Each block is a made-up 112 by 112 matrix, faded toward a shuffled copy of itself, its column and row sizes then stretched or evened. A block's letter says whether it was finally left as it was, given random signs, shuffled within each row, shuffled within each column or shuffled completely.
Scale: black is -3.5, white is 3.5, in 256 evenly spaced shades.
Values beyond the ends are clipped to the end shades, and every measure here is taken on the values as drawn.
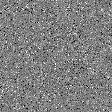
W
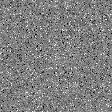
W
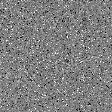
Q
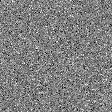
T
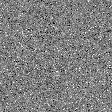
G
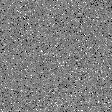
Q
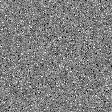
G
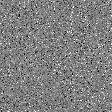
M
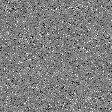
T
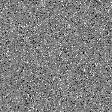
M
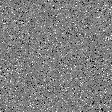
G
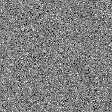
W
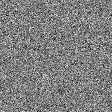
T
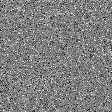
T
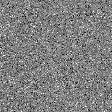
W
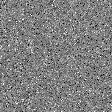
G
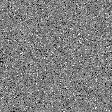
M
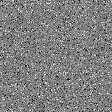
T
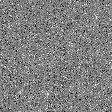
M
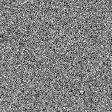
Q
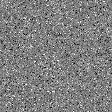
M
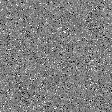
Q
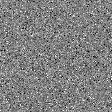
Q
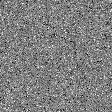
G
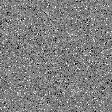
W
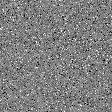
G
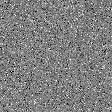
G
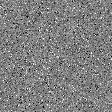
M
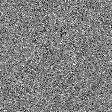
M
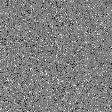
M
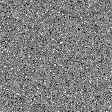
T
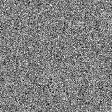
W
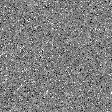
M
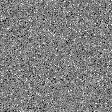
Q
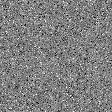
G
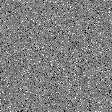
M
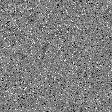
M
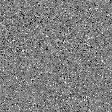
Q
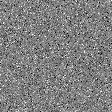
G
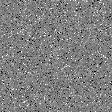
W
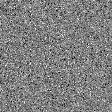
M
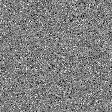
T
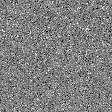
Q
